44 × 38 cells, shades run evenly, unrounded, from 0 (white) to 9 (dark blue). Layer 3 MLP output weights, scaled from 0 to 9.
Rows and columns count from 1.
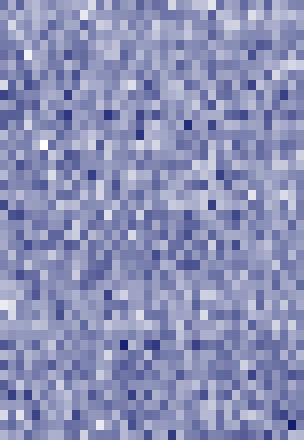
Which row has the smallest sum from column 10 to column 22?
15
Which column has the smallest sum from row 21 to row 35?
10
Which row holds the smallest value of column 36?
20
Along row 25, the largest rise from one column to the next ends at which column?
28
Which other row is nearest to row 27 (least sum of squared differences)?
23
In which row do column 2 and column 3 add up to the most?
22
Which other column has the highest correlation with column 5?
35
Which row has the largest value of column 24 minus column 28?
13
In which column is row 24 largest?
24
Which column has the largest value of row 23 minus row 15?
6
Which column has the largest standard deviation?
27
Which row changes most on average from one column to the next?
40
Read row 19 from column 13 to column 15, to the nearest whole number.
2 4 7
